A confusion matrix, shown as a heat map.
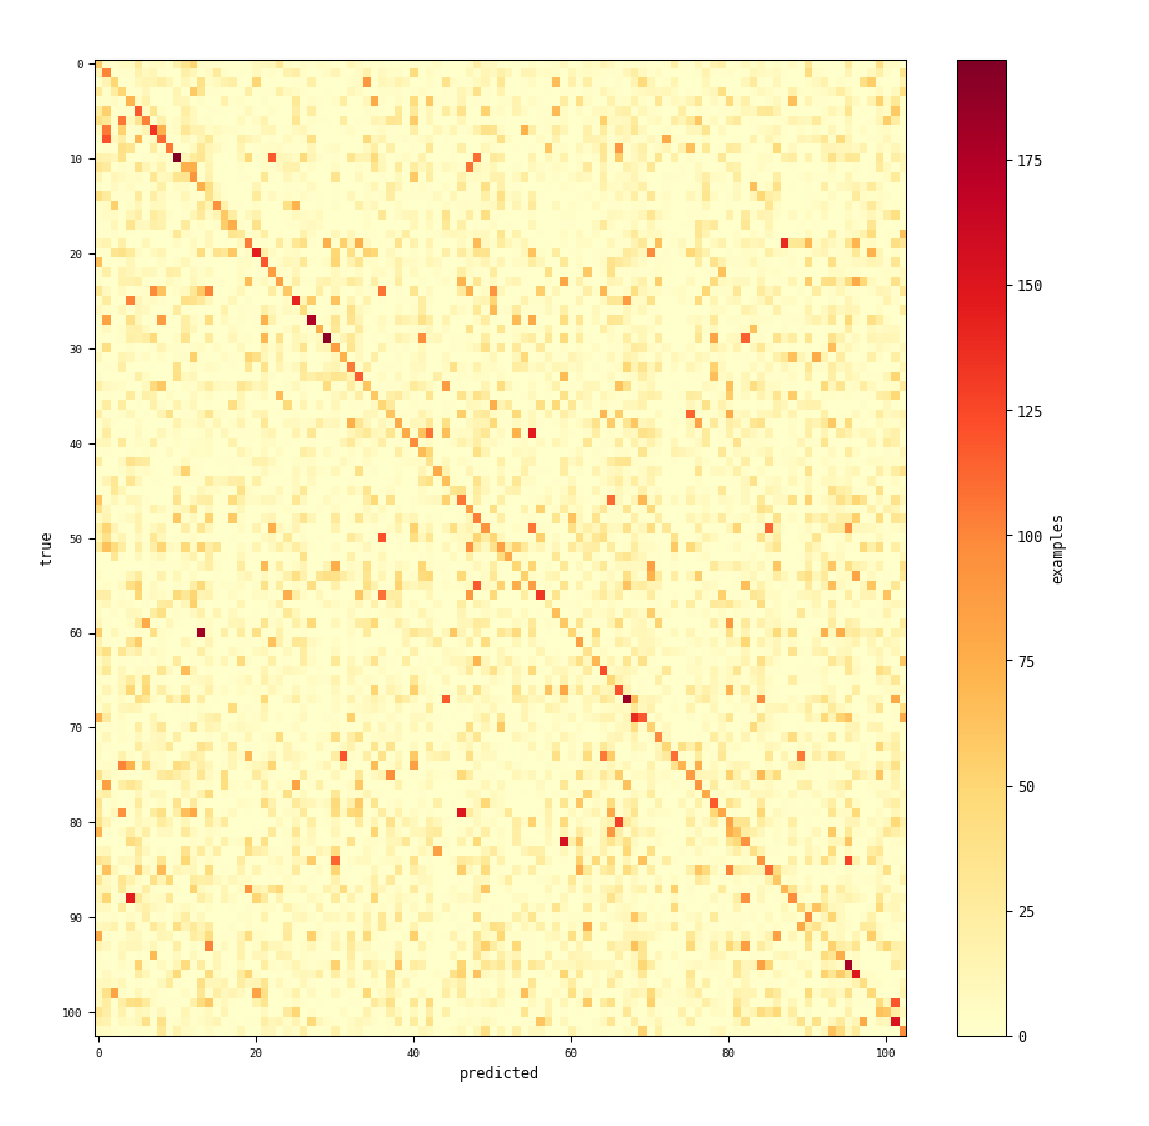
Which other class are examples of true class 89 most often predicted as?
91
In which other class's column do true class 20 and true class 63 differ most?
70
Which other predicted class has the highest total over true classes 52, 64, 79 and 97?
46
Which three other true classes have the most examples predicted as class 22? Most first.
10, 49, 61
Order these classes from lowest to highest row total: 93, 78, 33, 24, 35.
33, 35, 78, 93, 24
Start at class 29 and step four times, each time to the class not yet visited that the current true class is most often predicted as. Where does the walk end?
66
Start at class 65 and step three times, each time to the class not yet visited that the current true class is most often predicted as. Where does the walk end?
12
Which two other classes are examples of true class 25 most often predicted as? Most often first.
4, 67
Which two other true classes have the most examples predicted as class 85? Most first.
49, 95
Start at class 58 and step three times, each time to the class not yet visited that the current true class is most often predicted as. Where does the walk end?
47
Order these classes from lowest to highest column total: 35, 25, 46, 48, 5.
35, 25, 46, 5, 48
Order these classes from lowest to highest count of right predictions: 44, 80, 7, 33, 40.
44, 80, 40, 33, 7
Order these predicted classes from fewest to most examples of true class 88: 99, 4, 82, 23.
23, 99, 82, 4
